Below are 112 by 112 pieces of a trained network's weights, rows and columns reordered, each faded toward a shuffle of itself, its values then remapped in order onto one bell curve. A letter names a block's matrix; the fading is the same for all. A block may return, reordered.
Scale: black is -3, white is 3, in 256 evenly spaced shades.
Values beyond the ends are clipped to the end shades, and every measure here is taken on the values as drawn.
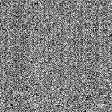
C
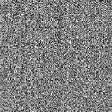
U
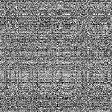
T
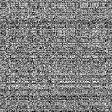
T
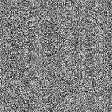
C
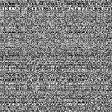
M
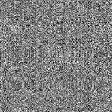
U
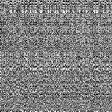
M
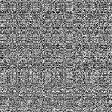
T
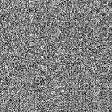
C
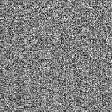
C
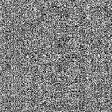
C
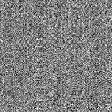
C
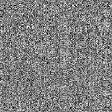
U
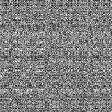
M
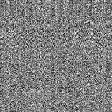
C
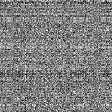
T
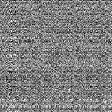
T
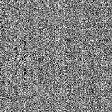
U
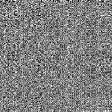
U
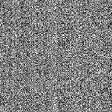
U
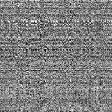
T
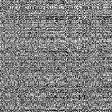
T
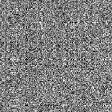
U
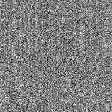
C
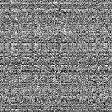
T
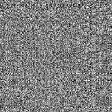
U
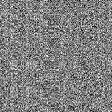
C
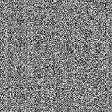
U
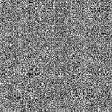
U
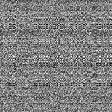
M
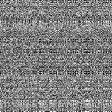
M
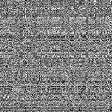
T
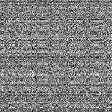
T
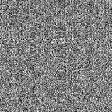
C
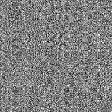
C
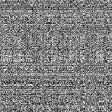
T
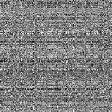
T
